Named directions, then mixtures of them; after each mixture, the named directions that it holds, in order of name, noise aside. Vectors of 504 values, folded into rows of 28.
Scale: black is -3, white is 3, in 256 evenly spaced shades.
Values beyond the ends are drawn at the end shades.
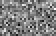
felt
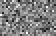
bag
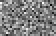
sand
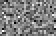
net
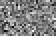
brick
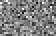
brick, net, sand.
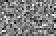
net.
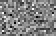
brick, net, sand.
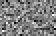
bag, net.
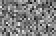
felt.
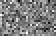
bag, sand.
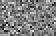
brick, felt.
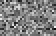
bag, brick, net.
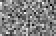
sand.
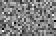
brick, felt, net.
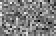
bag, sand.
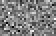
brick, felt.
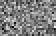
brick, net.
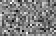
bag, felt, sand.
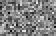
bag, brick, sand.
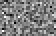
net.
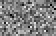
felt, net, sand.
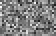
bag, brick, sand.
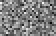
sand.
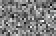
felt.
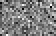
felt, net, sand.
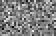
brick, felt, net.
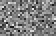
brick, felt, sand.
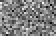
sand.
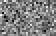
bag, net.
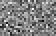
brick, felt, sand.
